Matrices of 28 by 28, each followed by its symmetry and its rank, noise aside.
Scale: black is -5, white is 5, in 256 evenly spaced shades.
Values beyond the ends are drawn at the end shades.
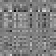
no symmetry, rank two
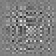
symmetric, rank two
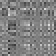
no symmetry, rank two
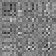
symmetric, rank three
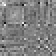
symmetric, rank three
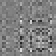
no symmetry, rank two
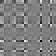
symmetric, rank one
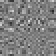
no symmetry, rank three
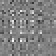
no symmetry, rank three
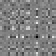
symmetric, rank two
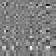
no symmetry, rank three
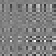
no symmetry, rank one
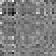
symmetric, rank two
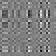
no symmetry, rank one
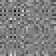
no symmetry, rank three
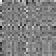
no symmetry, rank three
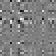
antisymmetric, rank two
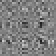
no symmetry, rank three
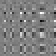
no symmetry, rank one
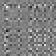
symmetric, rank two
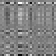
no symmetry, rank one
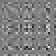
antisymmetric, rank two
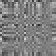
antisymmetric, rank two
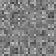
symmetric, rank three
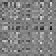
no symmetry, rank three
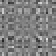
antisymmetric, rank two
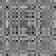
symmetric, rank two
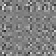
no symmetry, rank three
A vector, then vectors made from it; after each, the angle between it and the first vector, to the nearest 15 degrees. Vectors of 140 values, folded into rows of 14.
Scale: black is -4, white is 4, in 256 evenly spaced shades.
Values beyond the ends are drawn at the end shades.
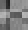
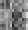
60 degrees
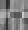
30 degrees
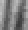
75 degrees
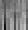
75 degrees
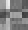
165 degrees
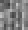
60 degrees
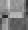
120 degrees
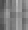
75 degrees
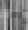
60 degrees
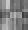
150 degrees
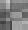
120 degrees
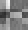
165 degrees
